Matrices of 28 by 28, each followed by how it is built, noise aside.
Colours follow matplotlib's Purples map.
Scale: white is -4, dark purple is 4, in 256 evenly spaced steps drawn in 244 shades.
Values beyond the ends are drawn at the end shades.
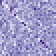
diagonal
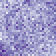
smooth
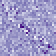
banded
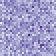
repeating rows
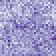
smooth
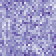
smooth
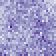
smooth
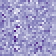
uneven columns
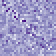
banded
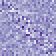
banded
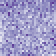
smooth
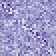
banded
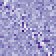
banded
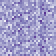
repeating rows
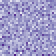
repeating rows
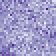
smooth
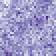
smooth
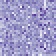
uneven columns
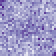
smooth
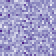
repeating rows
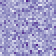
repeating rows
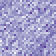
Hankel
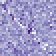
banded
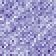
Hankel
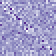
banded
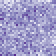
smooth
